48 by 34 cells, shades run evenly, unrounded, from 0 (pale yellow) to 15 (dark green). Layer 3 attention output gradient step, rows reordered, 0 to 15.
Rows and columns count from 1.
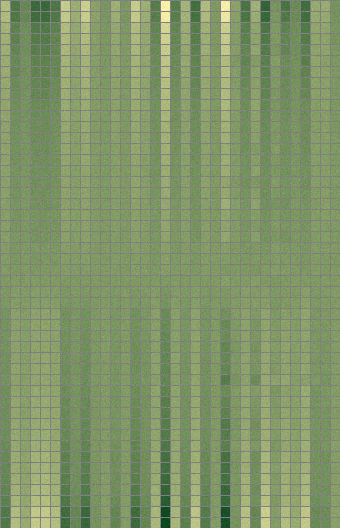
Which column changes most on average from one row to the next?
23
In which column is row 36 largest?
17
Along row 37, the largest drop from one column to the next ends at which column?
18
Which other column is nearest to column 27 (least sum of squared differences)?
5
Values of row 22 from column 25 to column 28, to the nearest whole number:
8 7 8 8
